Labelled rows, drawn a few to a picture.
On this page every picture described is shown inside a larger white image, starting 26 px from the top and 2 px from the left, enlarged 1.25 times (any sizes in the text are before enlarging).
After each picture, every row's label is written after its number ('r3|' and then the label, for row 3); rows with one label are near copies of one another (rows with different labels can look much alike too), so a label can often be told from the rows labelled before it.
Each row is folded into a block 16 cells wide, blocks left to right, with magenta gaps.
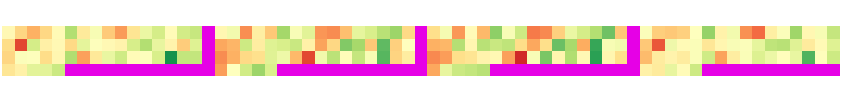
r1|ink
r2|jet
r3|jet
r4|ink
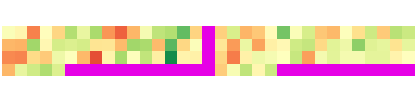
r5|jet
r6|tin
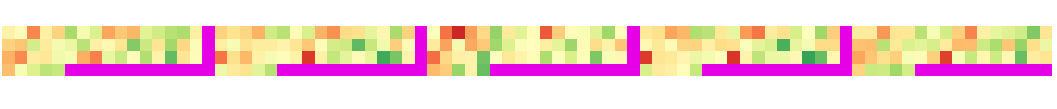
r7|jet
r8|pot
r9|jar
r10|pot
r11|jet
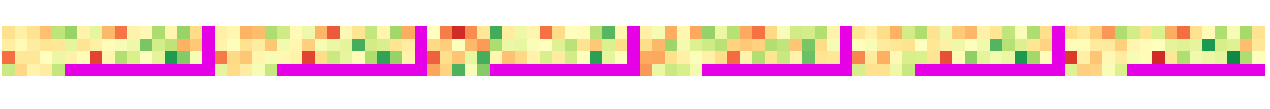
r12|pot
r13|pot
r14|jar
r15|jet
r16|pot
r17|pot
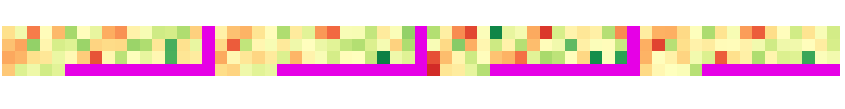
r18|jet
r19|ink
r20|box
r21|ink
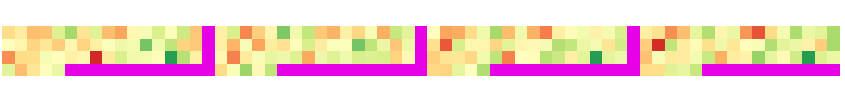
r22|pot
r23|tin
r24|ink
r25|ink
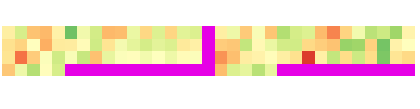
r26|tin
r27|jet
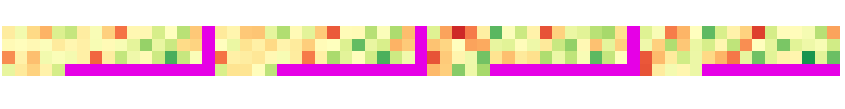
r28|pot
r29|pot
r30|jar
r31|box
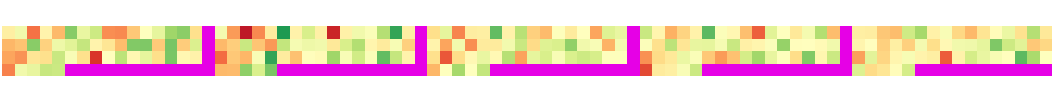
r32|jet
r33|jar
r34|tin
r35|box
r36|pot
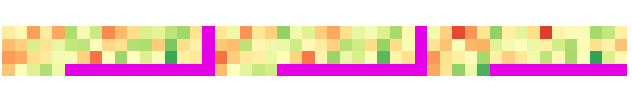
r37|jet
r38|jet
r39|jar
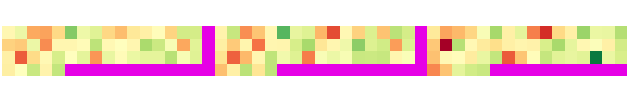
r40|tin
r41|tin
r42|ink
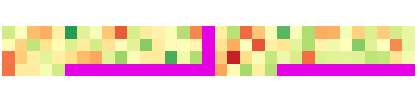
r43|box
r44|tin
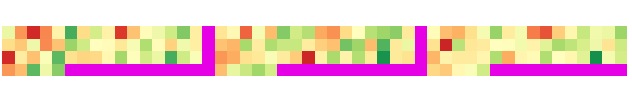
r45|jar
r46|jet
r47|ink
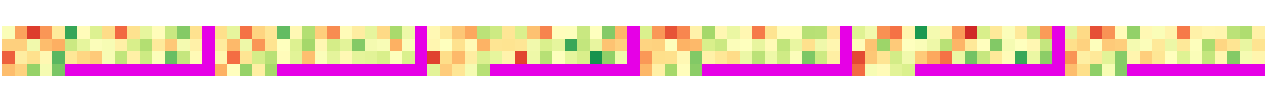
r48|jar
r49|tin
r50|pot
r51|jar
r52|box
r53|jar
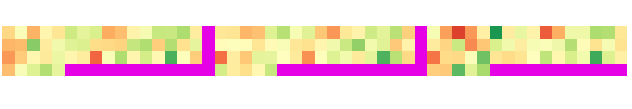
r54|jet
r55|pot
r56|jar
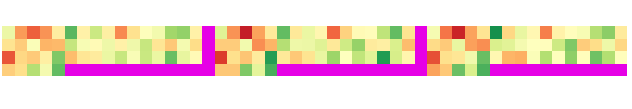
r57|jar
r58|jar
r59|jar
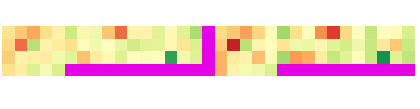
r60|ink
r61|ink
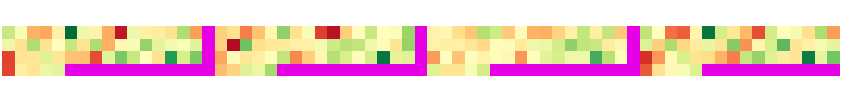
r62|box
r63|ink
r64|pot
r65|box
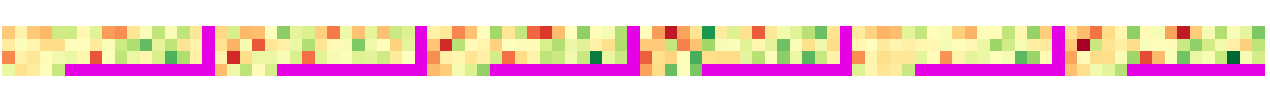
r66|pot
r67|tin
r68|ink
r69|jar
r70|pot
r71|ink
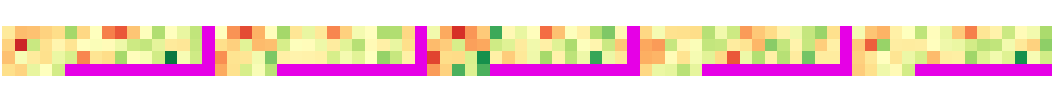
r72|ink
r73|jar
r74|jar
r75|jet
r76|ink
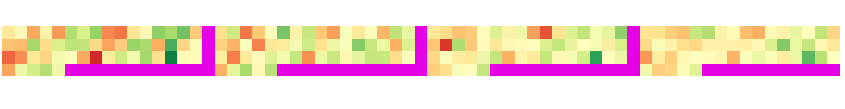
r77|jet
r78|tin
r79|ink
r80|pot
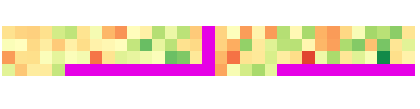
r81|pot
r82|jet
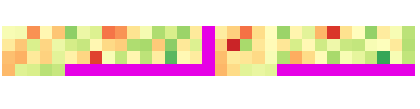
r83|jet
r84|ink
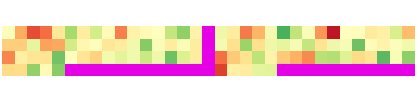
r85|jar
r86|box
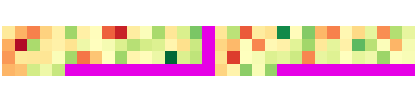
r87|ink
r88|tin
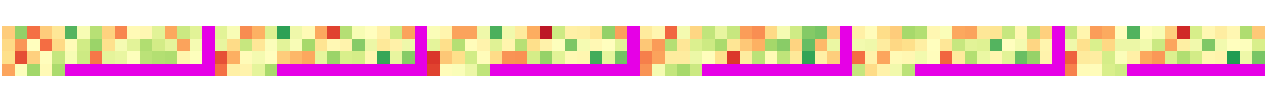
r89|tin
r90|box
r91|box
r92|jet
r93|pot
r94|box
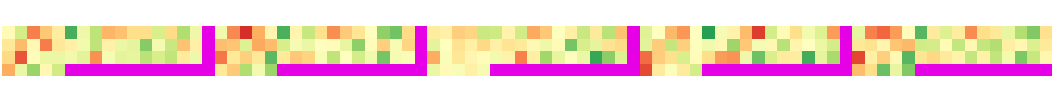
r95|tin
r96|jar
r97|pot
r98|box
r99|jar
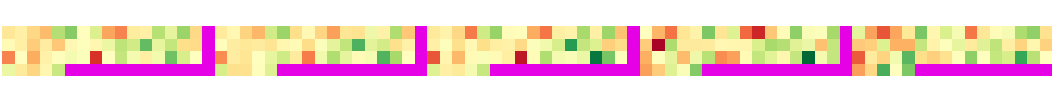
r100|pot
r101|pot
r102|pot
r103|ink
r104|jar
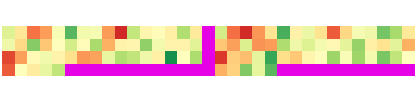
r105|box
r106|jar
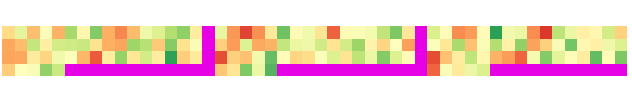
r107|jet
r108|jar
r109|box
